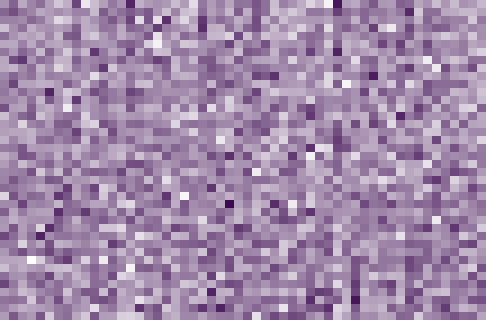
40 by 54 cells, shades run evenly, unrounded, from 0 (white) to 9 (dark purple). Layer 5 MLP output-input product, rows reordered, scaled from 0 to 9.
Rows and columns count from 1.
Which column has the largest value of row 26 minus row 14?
26
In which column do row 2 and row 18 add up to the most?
38
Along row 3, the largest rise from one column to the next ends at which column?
19
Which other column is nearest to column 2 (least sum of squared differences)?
27
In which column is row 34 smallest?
15
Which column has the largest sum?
46
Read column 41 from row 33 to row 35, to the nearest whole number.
6 4 4
